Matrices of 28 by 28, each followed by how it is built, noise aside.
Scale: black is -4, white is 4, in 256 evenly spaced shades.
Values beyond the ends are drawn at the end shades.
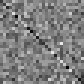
diagonal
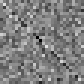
diagonal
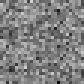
repeating rows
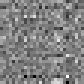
low rank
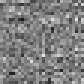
low rank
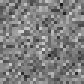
Hankel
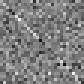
diagonal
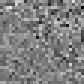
upper triangular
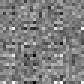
low rank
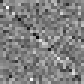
diagonal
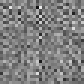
low rank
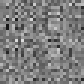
low rank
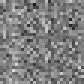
repeating rows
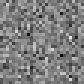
repeating rows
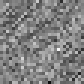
Hankel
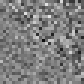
upper triangular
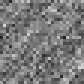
Hankel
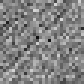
Hankel
